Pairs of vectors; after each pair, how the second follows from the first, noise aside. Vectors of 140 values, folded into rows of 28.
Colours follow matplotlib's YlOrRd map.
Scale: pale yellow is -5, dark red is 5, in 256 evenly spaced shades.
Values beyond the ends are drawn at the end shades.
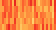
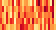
negated, scaled up.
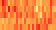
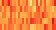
wrapped around.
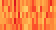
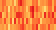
wrapped around, negated.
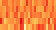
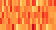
wrapped around.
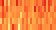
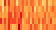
negated.
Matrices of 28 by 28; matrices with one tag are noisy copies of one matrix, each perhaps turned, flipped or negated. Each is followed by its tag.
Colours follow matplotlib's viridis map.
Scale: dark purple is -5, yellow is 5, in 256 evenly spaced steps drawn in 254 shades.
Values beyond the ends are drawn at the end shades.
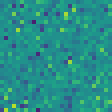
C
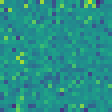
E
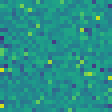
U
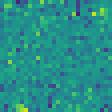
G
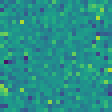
G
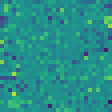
G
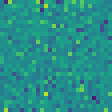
U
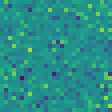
C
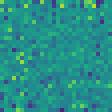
E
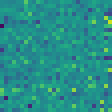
E
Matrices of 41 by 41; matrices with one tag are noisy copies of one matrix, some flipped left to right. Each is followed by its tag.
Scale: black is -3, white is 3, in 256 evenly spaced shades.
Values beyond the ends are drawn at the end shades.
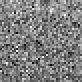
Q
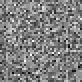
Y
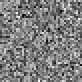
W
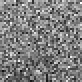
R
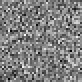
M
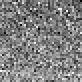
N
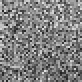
R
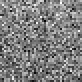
Q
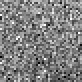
R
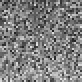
N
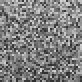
Q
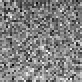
N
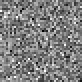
M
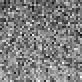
N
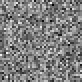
Y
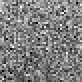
R
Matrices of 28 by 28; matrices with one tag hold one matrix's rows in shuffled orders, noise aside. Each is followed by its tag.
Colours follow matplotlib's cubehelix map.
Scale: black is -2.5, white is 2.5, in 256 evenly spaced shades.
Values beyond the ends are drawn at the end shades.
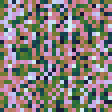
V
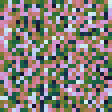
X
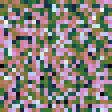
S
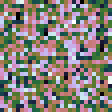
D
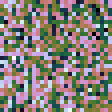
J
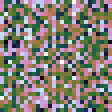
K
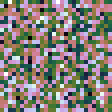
S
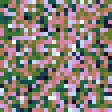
D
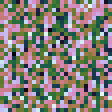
X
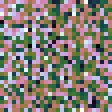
J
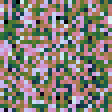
K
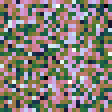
D
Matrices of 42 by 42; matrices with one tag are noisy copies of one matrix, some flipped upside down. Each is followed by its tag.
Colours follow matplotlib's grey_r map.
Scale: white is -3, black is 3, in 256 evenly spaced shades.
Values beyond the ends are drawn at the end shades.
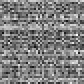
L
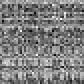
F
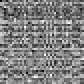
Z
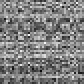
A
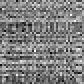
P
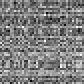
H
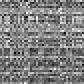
H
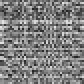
Z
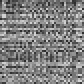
P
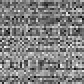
H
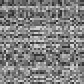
A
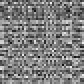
Z
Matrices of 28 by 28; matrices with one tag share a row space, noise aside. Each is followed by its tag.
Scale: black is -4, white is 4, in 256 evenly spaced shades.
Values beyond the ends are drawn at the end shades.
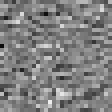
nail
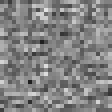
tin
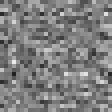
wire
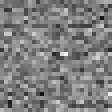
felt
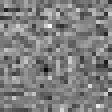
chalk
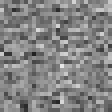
felt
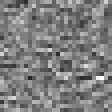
nail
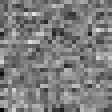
tin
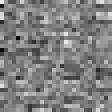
tin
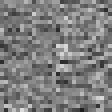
nail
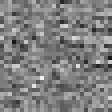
felt
